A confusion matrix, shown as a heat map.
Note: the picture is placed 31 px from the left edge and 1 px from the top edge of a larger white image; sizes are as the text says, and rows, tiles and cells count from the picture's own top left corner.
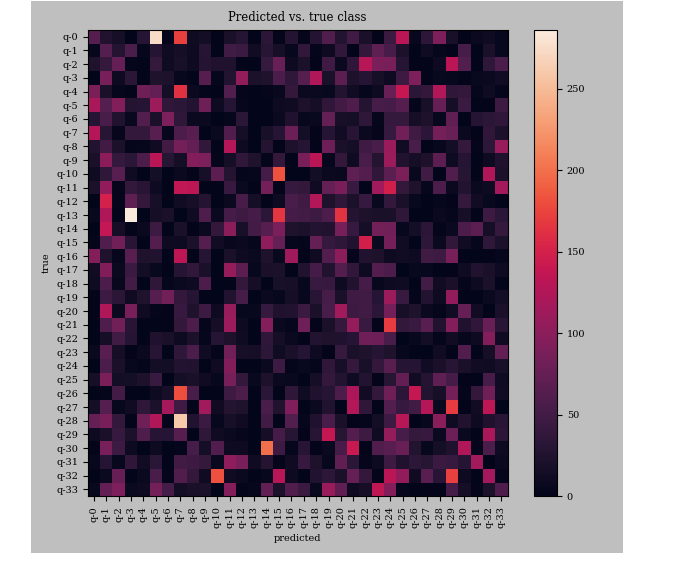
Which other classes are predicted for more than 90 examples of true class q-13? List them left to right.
q-1, q-3, q-15, q-20
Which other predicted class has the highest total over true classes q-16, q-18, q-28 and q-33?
q-7
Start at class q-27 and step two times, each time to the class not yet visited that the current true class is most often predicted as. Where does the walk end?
q-19
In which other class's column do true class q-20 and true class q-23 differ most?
q-3
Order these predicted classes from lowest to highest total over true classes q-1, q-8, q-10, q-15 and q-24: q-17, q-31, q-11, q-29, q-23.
q-31, q-17, q-29, q-23, q-11
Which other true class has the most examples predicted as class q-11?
q-8
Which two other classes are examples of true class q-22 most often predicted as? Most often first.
q-32, q-23
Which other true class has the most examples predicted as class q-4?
q-28
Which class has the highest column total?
q-24
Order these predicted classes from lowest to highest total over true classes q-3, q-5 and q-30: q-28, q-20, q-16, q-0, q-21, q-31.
q-31, q-16, q-28, q-0, q-20, q-21
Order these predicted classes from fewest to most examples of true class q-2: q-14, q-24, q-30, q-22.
q-14, q-30, q-24, q-22
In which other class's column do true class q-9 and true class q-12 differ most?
q-5
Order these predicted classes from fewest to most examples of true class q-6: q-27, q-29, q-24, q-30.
q-30, q-27, q-24, q-29
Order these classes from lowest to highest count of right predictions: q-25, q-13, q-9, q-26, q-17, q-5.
q-17, q-13, q-25, q-9, q-5, q-26
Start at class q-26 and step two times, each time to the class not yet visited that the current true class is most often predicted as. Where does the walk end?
q-0
